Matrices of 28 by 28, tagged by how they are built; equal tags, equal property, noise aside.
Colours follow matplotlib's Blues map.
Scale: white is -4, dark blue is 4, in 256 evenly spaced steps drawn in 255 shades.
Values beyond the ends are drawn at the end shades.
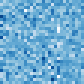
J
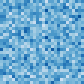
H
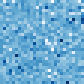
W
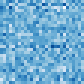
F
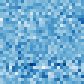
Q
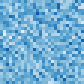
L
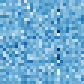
J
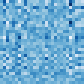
F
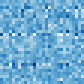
F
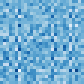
F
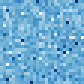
W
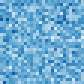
H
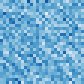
L
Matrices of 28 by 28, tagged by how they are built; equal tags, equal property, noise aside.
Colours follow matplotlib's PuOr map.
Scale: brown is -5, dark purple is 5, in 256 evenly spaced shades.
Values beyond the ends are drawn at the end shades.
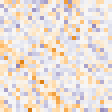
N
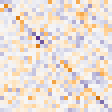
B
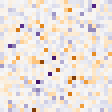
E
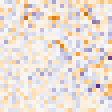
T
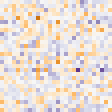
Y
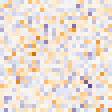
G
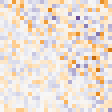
T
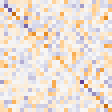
B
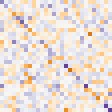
B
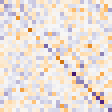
B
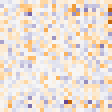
Y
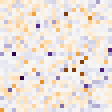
E
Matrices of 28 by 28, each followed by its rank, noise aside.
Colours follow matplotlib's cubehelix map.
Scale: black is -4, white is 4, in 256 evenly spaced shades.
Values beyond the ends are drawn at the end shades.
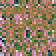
four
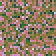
eight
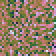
eight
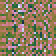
four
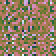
four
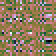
three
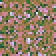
eight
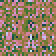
four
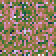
six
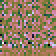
four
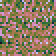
eight
